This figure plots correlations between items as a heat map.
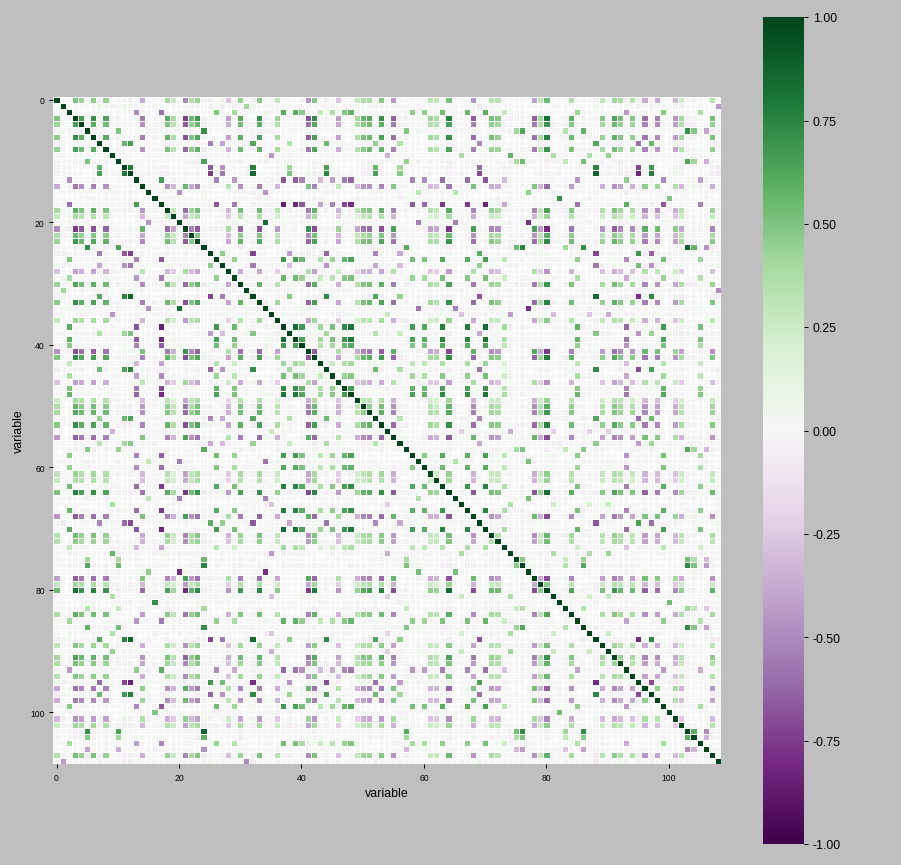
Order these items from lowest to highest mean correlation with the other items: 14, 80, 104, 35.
14, 35, 104, 80
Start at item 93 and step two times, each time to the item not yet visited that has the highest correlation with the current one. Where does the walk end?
13
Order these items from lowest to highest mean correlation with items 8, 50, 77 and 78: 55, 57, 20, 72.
20, 55, 57, 72
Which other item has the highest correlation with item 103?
24
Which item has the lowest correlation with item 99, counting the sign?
17
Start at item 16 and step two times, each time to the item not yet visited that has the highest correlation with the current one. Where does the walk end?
100
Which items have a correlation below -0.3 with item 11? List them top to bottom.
25, 27, 69, 95
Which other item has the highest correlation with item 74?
9
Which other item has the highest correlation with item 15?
77
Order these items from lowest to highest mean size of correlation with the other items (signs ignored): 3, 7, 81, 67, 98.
81, 7, 67, 98, 3
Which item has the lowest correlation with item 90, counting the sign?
35
